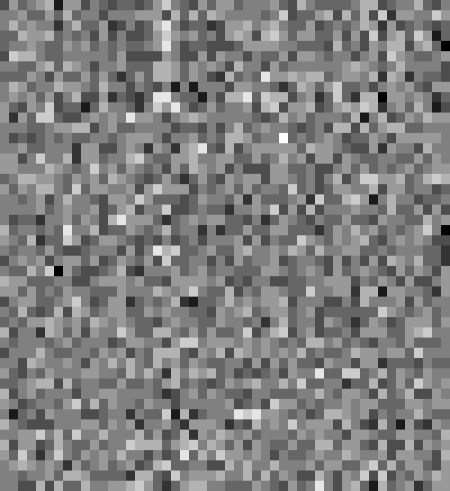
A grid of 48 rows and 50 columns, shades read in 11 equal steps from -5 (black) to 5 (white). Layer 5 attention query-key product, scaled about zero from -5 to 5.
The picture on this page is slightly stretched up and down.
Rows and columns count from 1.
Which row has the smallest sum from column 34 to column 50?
36
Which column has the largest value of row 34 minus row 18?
21
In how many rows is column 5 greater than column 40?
20
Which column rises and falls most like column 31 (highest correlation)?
19
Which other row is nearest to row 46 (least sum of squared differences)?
3
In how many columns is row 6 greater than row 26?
20
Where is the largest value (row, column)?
14, 32
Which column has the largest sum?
31
